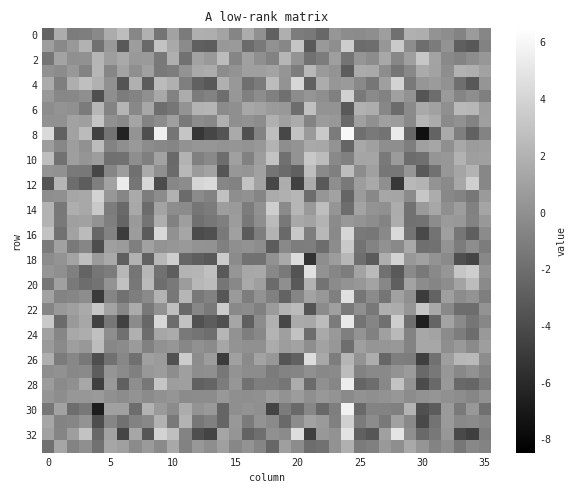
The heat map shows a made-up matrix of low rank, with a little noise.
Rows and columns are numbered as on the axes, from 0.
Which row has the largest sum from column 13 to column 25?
14
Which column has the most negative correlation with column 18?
29
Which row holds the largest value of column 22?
8
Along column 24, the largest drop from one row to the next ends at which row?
9
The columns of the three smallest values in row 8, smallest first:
30, 6, 12
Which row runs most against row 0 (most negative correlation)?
15
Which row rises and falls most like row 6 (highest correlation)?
3
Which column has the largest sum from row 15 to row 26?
24
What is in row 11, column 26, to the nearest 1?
1
